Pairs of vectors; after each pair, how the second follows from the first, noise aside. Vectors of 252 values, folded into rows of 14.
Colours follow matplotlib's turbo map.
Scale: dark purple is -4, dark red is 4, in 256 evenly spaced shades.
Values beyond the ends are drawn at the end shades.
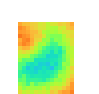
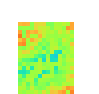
partly zeroed.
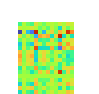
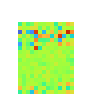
partly zeroed.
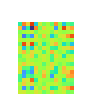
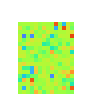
partly zeroed.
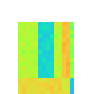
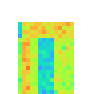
reversed.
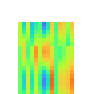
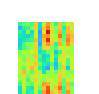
reversed, negated.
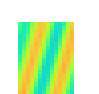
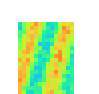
reversed.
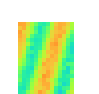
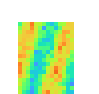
reversed, negated.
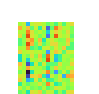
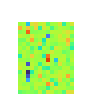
partly zeroed.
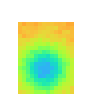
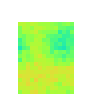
wrapped around, shrunk.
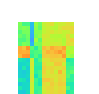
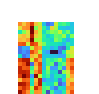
negated, scaled up.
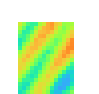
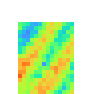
reversed.
